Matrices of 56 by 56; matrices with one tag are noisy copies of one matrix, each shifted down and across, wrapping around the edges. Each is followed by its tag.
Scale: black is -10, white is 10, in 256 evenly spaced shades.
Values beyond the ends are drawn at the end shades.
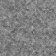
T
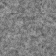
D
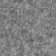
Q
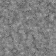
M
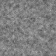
T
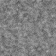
M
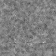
D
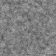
D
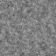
M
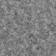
M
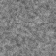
D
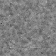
D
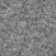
D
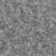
M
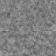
D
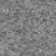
T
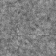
D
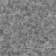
D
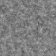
M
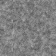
Q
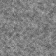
T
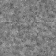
D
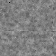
D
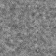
T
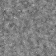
M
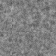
Q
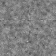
D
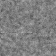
D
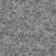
T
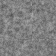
Q
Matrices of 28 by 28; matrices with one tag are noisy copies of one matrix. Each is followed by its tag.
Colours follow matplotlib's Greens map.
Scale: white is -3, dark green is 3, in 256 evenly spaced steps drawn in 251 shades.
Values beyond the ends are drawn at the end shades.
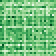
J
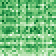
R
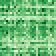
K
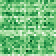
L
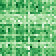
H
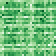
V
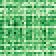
J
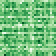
V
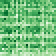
R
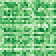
V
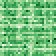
V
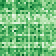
H
